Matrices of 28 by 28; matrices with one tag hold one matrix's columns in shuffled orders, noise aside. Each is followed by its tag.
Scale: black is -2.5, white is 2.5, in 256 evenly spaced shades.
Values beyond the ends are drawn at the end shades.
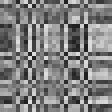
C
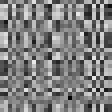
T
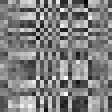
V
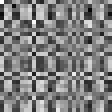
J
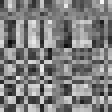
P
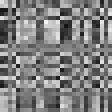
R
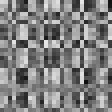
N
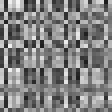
N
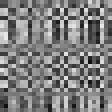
R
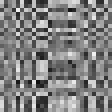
V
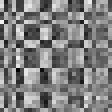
N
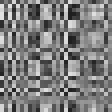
T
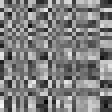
V
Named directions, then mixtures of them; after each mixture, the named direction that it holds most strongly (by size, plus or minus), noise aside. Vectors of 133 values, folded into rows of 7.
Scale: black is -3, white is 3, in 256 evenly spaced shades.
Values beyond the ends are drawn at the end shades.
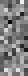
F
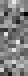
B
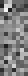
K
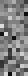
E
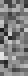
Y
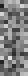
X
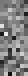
E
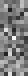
E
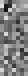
K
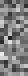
Y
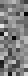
E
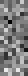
F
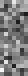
K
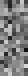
F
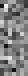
K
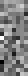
X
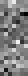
B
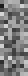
X
